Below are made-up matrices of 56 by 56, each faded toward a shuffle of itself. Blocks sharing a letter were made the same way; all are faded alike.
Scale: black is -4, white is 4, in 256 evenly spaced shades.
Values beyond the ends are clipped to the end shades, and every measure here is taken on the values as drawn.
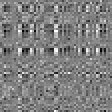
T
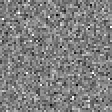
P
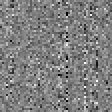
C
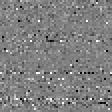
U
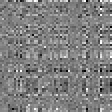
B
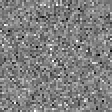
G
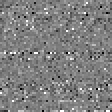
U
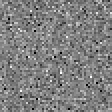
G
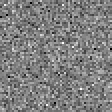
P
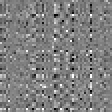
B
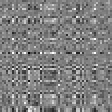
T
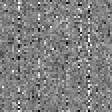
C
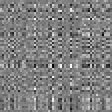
T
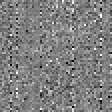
C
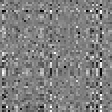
B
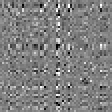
B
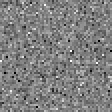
G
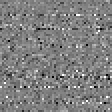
U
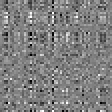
B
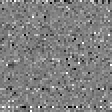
U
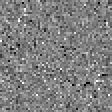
G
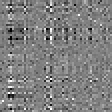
B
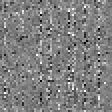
C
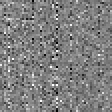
C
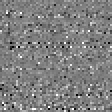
U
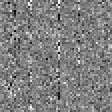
C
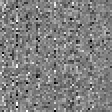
C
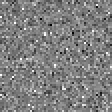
G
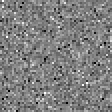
G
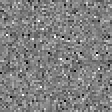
G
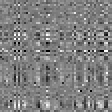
T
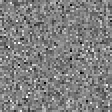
P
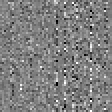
C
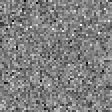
P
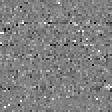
U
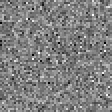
P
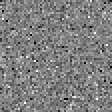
G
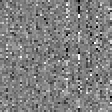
C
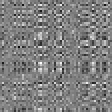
T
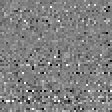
U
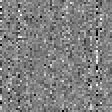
C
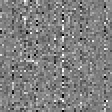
C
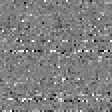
U
